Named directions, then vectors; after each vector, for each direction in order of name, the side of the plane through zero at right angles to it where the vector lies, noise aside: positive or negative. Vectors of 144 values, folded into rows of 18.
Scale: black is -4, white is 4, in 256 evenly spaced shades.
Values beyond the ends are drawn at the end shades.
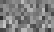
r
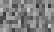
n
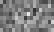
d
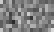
positive, positive, negative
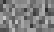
positive, negative, positive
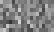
positive, positive, negative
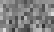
negative, positive, negative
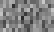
negative, positive, negative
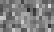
positive, negative, negative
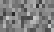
positive, positive, positive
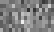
positive, negative, negative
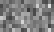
positive, negative, negative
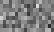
negative, negative, negative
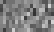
positive, negative, positive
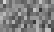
negative, negative, negative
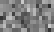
negative, positive, positive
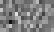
positive, positive, negative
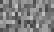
negative, negative, positive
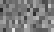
positive, negative, positive
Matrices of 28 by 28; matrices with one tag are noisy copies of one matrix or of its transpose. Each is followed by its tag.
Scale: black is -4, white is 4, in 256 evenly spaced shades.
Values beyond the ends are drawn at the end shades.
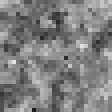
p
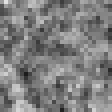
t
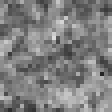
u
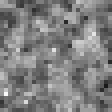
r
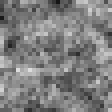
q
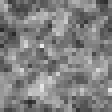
r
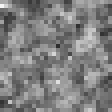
r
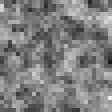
t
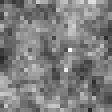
q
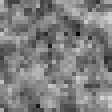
t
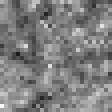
p
